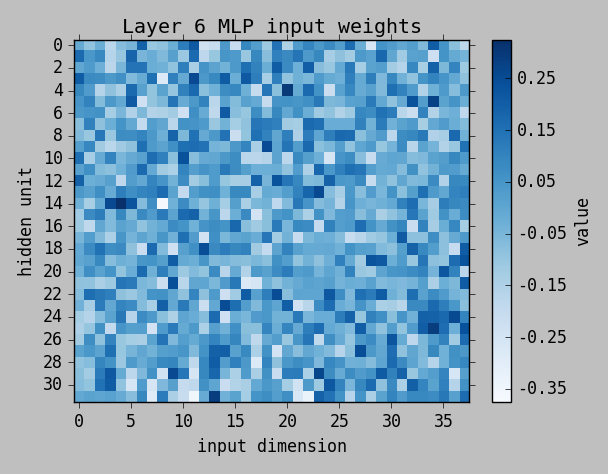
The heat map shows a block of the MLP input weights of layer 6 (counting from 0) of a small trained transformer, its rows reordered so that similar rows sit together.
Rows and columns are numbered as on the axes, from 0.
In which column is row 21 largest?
9
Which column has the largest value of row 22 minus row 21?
16
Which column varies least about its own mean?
25
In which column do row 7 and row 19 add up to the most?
29
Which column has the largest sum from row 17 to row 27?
37
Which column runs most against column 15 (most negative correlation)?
17
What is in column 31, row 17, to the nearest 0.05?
0.2
